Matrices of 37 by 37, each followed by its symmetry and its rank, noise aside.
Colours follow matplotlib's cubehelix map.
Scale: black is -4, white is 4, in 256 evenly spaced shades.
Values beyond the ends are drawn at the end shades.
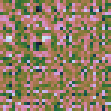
antisymmetric, rank six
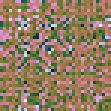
symmetric, rank six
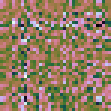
no symmetry, rank four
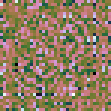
antisymmetric, rank six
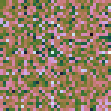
no symmetry, rank six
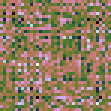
no symmetry, rank six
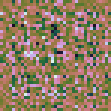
antisymmetric, rank six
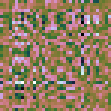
antisymmetric, rank four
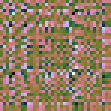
symmetric, rank three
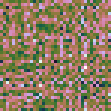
no symmetry, rank six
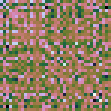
symmetric, rank four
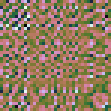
symmetric, rank three
